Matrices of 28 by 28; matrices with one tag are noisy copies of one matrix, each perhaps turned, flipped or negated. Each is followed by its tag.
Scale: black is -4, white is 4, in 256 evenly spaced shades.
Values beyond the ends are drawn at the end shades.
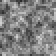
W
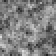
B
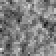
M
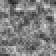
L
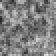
W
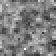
W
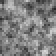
B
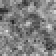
B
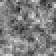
W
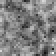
B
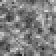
W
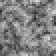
W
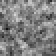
M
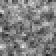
M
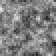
W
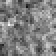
M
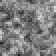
W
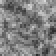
B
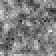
B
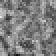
L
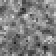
M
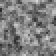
W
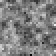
W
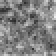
B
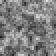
W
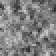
M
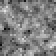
B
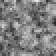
W
